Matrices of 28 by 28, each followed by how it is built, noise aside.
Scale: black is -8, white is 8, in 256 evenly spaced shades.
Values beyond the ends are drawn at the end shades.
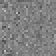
uneven columns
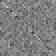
diagonal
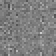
uneven columns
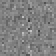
uneven columns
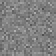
repeating rows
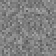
repeating rows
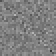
diagonal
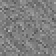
Toeplitz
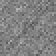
Hankel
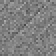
Hankel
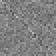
diagonal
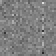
uneven columns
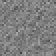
Hankel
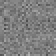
low rank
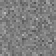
repeating rows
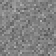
Hankel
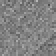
Hankel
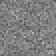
diagonal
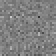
low rank
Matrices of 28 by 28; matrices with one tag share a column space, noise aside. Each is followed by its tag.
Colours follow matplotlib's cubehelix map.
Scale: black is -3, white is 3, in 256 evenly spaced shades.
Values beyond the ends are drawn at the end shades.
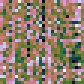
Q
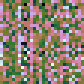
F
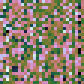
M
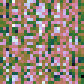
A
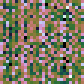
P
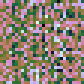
F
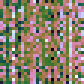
F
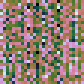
P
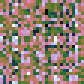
A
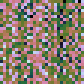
P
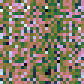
P
